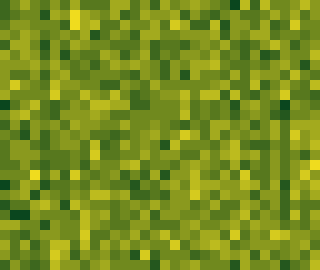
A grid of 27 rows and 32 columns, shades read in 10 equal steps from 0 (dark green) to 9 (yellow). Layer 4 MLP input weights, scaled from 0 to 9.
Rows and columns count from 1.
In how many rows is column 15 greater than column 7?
14
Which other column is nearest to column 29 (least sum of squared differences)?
1
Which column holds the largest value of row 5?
28
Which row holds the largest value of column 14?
17
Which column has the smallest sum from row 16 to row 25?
29
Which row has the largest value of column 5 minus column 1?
21
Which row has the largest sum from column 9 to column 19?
3
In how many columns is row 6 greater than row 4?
9
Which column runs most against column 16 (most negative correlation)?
11
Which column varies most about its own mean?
24
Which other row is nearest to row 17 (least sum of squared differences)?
15
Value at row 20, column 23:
6
